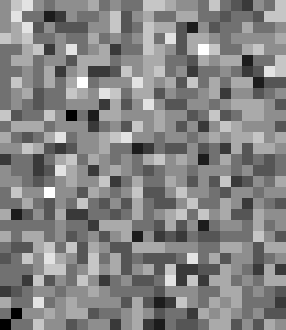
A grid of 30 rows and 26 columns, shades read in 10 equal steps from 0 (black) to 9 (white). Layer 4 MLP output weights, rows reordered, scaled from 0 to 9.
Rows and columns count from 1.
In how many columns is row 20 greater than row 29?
12
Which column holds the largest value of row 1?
3
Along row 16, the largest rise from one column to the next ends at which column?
6
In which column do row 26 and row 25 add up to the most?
16
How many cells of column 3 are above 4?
15
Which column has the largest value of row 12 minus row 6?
23
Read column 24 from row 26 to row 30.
4 5 4 5 3
